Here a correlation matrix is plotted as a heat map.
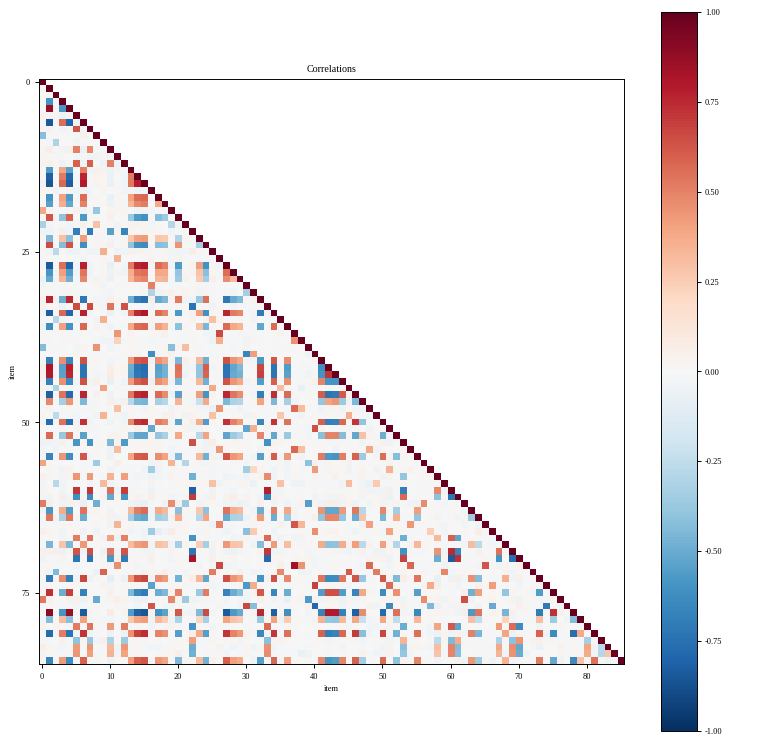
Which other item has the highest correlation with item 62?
76
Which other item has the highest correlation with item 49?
72
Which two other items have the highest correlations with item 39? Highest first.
8, 21
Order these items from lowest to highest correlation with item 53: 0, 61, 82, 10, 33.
33, 10, 0, 82, 61
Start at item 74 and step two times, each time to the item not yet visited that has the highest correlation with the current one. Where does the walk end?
51
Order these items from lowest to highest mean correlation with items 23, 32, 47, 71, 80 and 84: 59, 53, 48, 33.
53, 59, 48, 33
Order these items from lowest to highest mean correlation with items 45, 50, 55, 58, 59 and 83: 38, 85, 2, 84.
2, 38, 84, 85
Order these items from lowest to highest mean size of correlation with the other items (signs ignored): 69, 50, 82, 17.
82, 69, 17, 50
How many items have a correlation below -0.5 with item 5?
4
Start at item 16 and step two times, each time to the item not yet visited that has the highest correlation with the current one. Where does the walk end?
30
